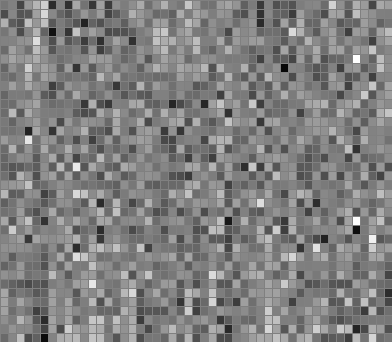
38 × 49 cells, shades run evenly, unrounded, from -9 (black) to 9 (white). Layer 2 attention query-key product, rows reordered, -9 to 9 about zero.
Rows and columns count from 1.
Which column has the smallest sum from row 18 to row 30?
29
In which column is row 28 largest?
40
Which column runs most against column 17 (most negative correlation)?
49
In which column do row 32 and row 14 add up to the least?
19
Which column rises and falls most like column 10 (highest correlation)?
8
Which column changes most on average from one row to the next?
10
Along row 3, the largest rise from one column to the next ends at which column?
4
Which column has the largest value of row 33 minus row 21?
17
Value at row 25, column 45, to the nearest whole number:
9
